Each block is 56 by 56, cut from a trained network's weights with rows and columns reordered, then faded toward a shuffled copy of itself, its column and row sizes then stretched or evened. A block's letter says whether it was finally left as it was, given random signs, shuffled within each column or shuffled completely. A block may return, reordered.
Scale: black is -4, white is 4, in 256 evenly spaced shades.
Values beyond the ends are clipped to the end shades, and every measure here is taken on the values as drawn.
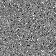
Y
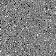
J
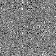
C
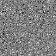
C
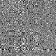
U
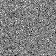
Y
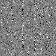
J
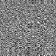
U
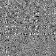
C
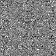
C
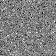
Y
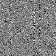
J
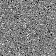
Y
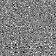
C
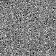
J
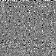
C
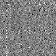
U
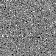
Y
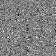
U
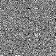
C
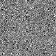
C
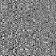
U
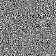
C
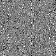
J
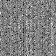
J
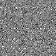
C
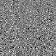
U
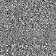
C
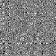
U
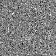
J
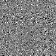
C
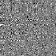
U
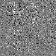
C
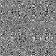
U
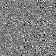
C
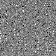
J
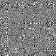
U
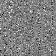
J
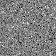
Y
